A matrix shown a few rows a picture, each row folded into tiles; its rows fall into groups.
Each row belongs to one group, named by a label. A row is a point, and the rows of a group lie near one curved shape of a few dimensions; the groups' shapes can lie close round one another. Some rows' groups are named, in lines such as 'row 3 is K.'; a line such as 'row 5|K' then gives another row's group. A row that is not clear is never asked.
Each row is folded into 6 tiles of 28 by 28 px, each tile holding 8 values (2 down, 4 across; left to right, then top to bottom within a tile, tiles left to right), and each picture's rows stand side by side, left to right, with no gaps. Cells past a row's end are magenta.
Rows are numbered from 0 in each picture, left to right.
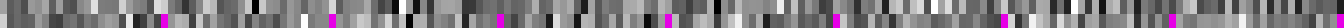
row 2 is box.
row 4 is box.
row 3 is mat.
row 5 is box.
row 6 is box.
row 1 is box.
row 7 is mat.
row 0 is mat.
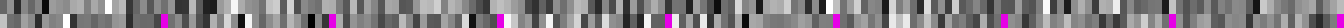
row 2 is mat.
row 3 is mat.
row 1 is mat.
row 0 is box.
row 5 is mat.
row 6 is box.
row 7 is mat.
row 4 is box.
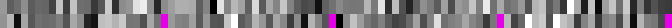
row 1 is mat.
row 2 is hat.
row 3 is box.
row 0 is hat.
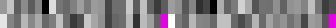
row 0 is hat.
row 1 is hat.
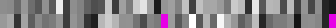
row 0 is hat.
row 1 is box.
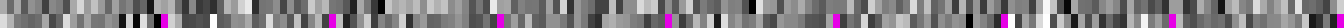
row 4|mat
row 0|mat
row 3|hat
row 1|mat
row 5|box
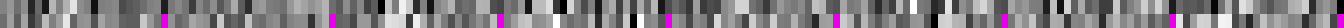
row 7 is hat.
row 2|mat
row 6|hat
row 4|mat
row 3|box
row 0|mat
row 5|hat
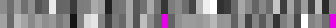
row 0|hat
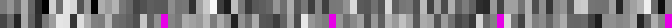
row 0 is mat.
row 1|box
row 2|mat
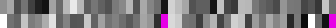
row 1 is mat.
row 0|hat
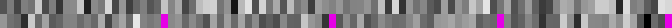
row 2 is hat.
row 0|box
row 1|box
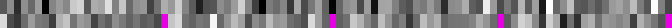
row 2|hat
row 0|box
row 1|mat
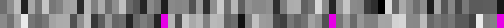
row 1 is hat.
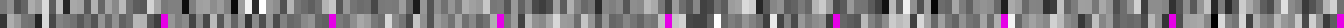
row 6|hat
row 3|mat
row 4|mat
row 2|mat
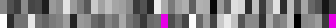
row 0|box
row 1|box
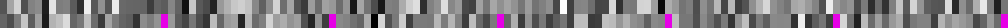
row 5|hat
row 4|mat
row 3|hat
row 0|mat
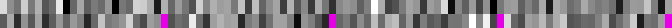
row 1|box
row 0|hat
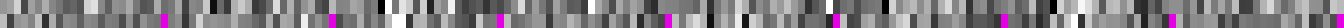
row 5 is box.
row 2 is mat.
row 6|mat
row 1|box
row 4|box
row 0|mat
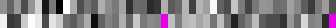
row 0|box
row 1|box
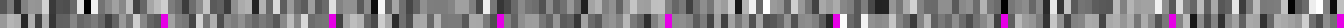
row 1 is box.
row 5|hat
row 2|hat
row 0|box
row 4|box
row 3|mat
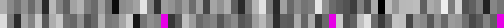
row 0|hat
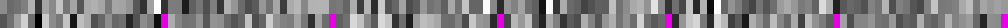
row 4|hat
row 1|mat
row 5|mat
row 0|box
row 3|hat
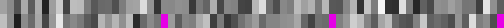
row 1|mat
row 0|hat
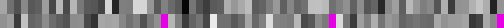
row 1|mat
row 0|hat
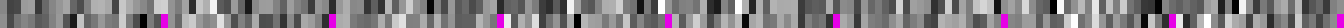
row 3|box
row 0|mat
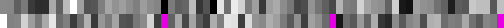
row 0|hat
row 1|mat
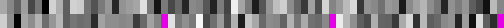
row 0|hat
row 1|box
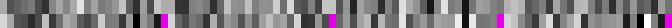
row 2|box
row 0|mat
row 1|mat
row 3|mat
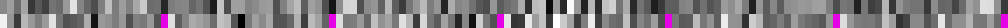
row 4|mat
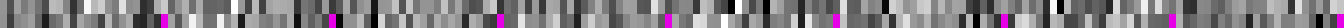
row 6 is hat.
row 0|mat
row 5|mat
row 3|hat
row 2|box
